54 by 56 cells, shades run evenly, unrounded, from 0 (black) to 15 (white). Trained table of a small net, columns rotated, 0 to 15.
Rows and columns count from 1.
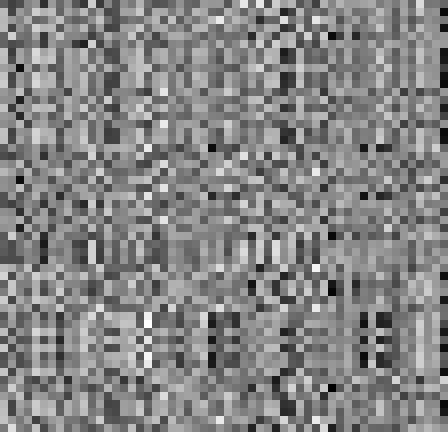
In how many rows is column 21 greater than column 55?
23
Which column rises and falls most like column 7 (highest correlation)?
44
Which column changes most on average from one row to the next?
36
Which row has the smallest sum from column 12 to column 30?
33
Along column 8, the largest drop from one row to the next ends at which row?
40
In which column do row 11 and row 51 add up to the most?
5
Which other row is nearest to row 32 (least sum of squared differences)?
20
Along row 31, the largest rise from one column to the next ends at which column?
12
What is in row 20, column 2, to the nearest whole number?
4
